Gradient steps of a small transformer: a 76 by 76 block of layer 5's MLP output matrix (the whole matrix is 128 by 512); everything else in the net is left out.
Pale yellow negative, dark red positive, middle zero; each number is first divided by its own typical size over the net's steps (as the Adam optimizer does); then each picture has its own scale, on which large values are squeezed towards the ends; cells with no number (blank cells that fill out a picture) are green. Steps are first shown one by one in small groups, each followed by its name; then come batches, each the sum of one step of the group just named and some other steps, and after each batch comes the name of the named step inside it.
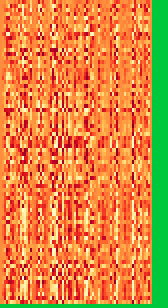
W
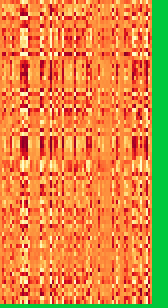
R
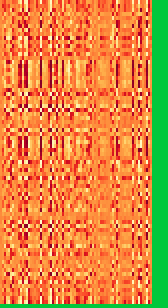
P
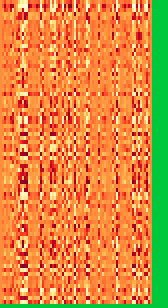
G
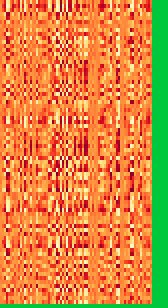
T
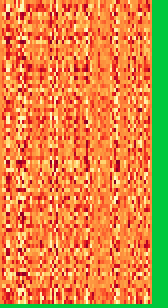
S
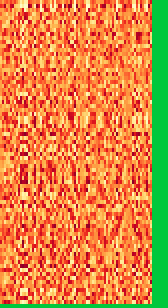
G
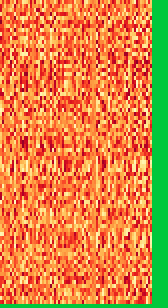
R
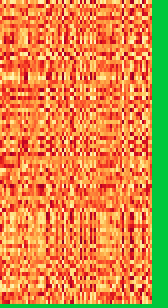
R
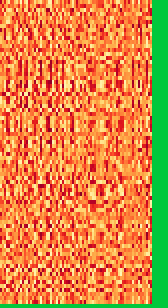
P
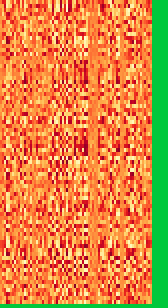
T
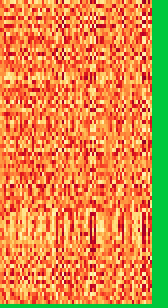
W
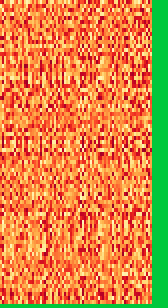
P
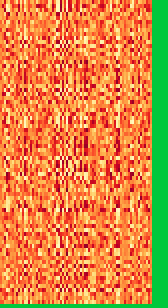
T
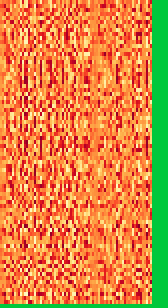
P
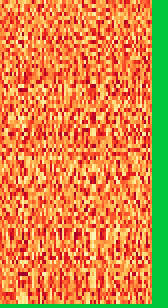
S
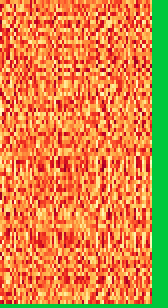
S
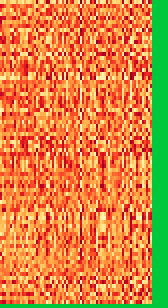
R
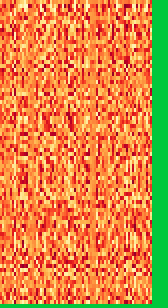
G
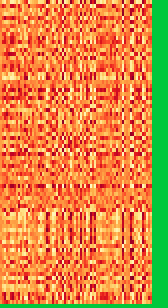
W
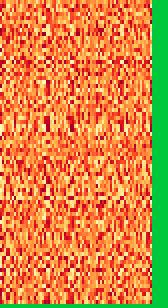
S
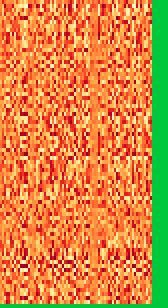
G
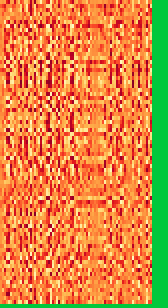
P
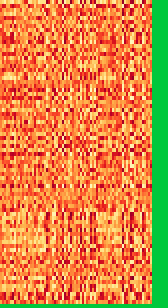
W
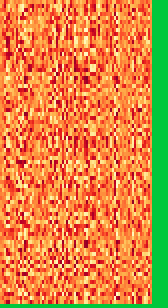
S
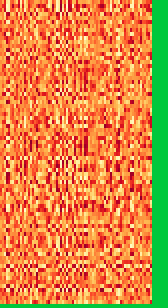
T
